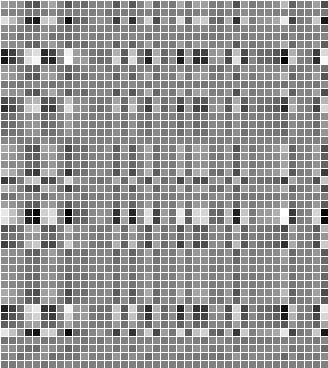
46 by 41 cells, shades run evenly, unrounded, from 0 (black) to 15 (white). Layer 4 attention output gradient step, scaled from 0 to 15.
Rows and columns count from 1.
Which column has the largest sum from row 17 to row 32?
36
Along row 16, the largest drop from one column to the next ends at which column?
6
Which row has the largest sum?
27
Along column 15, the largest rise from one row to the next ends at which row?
29
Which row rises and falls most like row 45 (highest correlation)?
5
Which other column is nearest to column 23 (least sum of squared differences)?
19
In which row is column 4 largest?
8
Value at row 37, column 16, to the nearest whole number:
9
